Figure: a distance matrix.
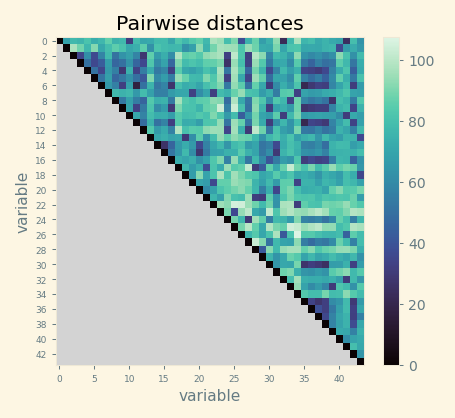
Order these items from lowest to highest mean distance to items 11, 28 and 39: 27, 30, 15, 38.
38, 30, 15, 27
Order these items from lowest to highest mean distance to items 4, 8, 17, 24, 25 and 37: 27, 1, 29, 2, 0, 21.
27, 2, 29, 21, 0, 1
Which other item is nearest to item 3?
24
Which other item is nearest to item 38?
30
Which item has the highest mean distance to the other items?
25
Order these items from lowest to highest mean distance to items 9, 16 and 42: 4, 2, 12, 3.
4, 3, 12, 2
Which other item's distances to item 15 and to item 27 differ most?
20
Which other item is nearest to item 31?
15
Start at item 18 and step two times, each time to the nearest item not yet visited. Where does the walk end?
43
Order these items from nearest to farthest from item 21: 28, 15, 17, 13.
28, 17, 15, 13
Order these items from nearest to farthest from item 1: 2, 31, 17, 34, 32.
32, 17, 34, 31, 2
